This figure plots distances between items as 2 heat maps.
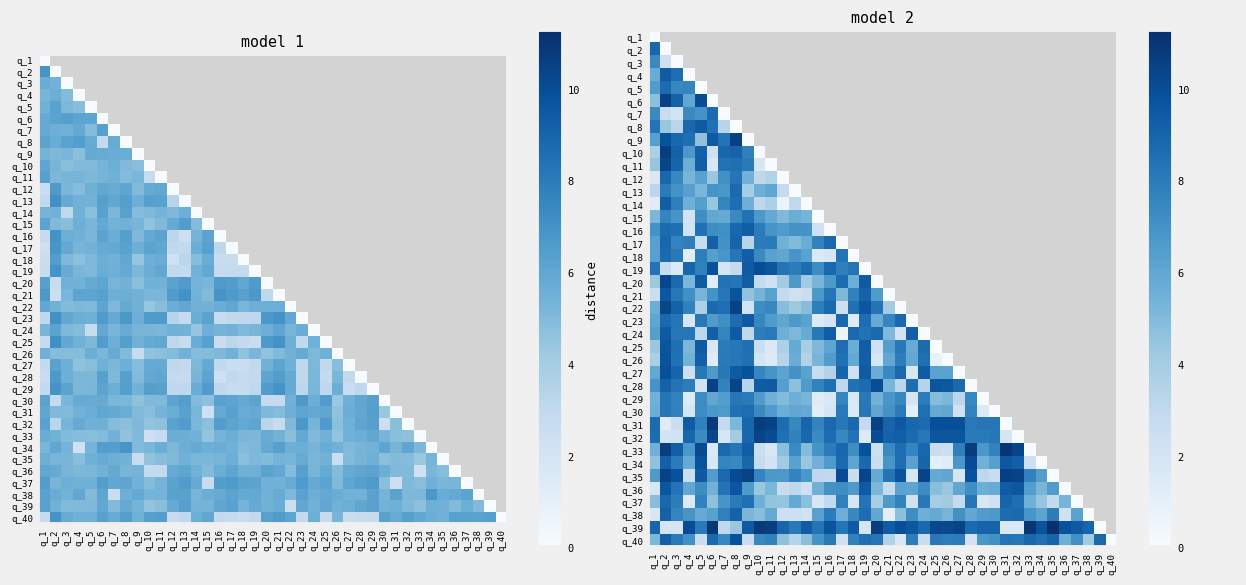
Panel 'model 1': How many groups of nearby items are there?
11
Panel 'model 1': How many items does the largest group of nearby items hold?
13
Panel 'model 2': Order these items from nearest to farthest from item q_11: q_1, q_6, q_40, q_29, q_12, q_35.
q_6, q_12, q_1, q_29, q_35, q_40
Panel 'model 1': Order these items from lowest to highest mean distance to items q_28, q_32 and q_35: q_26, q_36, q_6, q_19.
q_26, q_19, q_36, q_6
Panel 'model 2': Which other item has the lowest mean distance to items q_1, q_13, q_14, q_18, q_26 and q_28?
q_12
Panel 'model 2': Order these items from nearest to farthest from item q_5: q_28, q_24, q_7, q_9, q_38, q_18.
q_28, q_24, q_9, q_38, q_7, q_18
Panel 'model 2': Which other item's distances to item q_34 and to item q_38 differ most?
q_21
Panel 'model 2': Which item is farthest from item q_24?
q_35
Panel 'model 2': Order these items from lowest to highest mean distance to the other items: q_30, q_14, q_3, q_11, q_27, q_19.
q_14, q_30, q_11, q_27, q_3, q_19
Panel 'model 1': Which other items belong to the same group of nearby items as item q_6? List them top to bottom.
q_8
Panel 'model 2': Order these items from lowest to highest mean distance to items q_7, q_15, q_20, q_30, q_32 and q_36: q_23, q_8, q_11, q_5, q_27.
q_23, q_27, q_11, q_8, q_5
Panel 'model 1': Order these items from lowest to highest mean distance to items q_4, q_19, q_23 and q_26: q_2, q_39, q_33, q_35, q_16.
q_16, q_35, q_33, q_39, q_2
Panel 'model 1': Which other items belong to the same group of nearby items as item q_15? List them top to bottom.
q_31, q_37
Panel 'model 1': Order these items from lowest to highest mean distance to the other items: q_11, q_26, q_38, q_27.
q_27, q_26, q_11, q_38
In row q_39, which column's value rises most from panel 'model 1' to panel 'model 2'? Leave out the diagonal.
q_22
